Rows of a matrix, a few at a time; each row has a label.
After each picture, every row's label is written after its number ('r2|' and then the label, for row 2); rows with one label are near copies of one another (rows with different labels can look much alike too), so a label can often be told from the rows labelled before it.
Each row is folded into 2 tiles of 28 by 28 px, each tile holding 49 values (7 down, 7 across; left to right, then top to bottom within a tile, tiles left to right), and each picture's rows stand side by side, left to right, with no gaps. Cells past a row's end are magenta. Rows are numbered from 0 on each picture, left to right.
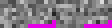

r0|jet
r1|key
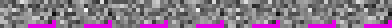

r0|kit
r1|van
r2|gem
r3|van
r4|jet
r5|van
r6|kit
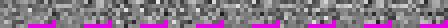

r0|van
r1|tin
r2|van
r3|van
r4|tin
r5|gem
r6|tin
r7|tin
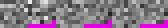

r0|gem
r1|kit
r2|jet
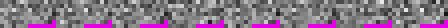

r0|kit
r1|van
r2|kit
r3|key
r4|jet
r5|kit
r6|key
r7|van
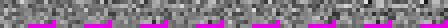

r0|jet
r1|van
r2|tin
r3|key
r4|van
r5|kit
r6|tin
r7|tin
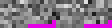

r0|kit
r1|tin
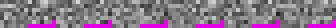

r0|gem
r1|jet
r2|kit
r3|gem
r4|van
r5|key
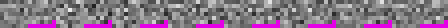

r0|key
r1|kit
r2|jet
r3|gem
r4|gem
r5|van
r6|key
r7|gem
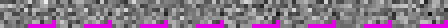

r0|gem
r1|van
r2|jet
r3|jet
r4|kit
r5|van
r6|key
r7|tin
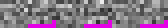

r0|gem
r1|key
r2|gem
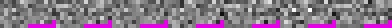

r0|jet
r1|gem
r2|van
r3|jet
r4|key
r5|van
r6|tin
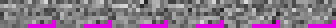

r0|key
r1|key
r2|tin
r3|key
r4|kit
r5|van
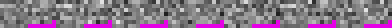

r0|gem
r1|key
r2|van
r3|van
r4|kit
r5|tin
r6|van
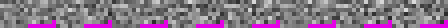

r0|gem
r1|kit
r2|key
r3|kit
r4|gem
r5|gem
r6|gem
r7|kit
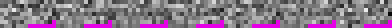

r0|kit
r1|tin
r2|tin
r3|key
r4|kit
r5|key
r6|van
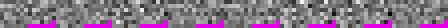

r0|gem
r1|jet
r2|van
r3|tin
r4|key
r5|jet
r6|jet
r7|gem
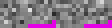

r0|van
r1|gem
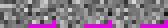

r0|gem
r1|jet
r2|jet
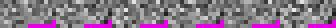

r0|van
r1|kit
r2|jet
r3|kit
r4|van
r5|kit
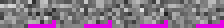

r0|tin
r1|gem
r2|van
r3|gem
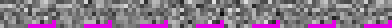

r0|gem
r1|tin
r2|tin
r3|jet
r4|jet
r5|gem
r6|gem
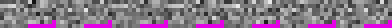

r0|tin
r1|van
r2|tin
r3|tin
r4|key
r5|kit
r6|van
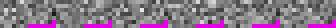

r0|jet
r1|gem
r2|van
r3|gem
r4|kit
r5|kit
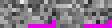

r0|kit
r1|tin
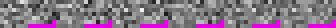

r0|kit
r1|tin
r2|van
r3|tin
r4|van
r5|van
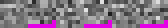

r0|tin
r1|van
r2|gem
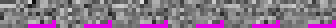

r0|tin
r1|jet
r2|tin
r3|jet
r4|key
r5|tin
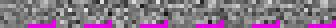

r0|gem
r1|van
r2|jet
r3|tin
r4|key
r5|gem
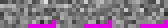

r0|key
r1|gem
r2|van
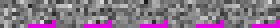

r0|jet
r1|key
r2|tin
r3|kit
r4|key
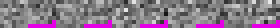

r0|kit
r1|key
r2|jet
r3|kit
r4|key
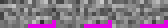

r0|key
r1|key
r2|gem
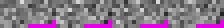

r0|jet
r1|kit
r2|van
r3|kit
